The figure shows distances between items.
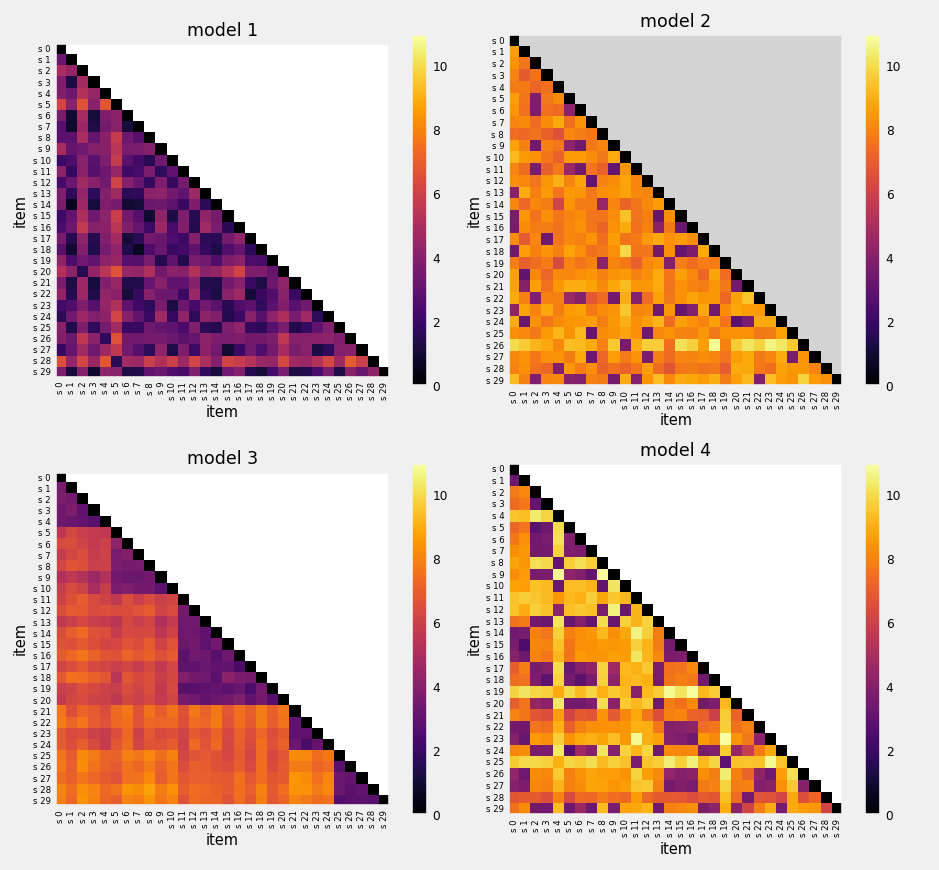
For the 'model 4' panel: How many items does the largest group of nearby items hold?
12
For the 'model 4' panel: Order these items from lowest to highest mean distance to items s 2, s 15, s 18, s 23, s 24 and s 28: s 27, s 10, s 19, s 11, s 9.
s 9, s 27, s 10, s 11, s 19
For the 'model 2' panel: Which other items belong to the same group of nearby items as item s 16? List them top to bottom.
s 0, s 13, s 15, s 18, s 23
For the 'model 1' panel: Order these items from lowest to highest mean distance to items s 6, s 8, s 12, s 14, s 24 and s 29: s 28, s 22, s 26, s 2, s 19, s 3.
s 3, s 22, s 19, s 26, s 2, s 28
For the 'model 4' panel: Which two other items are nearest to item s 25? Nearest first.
s 19, s 11
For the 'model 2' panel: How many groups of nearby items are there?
8
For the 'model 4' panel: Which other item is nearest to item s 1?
s 15
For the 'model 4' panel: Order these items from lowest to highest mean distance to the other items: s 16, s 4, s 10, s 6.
s 6, s 16, s 10, s 4
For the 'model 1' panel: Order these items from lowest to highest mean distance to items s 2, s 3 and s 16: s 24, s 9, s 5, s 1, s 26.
s 1, s 24, s 9, s 26, s 5
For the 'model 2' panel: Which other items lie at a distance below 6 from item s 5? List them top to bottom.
s 2, s 6, s 9, s 11, s 22, s 29
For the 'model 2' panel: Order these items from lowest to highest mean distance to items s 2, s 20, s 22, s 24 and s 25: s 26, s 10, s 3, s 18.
s 3, s 18, s 10, s 26
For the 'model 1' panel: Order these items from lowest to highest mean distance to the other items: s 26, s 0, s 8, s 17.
s 17, s 8, s 0, s 26
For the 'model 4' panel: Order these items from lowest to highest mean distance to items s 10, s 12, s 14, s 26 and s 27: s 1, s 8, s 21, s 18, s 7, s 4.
s 1, s 8, s 4, s 21, s 18, s 7
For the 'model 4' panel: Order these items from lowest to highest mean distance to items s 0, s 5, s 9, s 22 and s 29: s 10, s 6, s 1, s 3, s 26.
s 3, s 6, s 1, s 26, s 10
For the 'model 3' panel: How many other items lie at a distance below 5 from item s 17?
9
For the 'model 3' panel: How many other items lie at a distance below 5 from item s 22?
3
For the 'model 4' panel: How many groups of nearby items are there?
5
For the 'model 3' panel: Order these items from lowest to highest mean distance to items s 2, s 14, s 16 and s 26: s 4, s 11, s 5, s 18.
s 11, s 18, s 4, s 5
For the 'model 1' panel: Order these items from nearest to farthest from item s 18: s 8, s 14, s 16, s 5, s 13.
s 14, s 13, s 8, s 16, s 5
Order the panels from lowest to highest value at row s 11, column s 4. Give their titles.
model 1, model 3, model 2, model 4
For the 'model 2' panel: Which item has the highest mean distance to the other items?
s 26
